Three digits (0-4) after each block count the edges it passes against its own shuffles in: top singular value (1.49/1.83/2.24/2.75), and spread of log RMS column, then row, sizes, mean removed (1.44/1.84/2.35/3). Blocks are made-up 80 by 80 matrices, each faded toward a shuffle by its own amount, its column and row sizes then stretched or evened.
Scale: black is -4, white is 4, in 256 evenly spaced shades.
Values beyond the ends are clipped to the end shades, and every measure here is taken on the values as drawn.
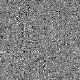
1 2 0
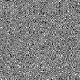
3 1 1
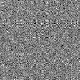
3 0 2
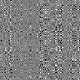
4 4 3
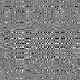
4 1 4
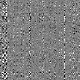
3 4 1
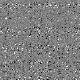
1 2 3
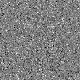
1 0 0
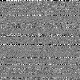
3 0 4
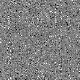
1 2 1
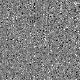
0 2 0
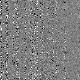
0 4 2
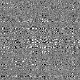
2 2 4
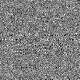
2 0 2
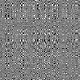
4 4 3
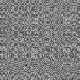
4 1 0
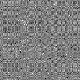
4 1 1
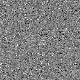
0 0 2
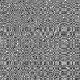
4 1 3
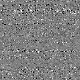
0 0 3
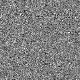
0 0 2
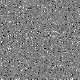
1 1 2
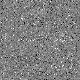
0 1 1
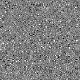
2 0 2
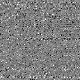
2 0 2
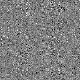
1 3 1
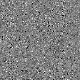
1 2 1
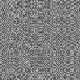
4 0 0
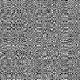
4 1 3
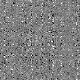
2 3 2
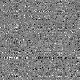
3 0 2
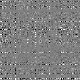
3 3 4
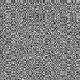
4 1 0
